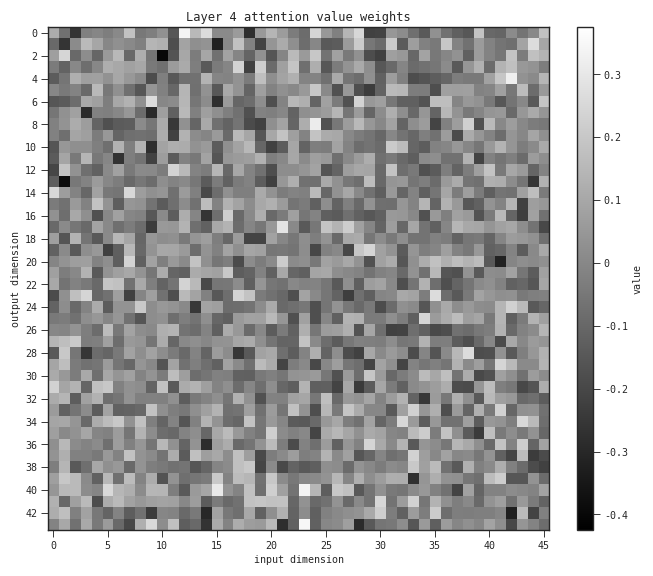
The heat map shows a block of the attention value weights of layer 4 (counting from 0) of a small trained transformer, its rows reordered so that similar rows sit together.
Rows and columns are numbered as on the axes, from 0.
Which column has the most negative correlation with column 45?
33
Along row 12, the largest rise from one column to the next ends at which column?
1
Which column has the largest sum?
41
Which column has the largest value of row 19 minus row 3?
18
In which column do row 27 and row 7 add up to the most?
2
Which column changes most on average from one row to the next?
29
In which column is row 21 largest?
16
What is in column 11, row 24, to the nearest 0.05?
0.05
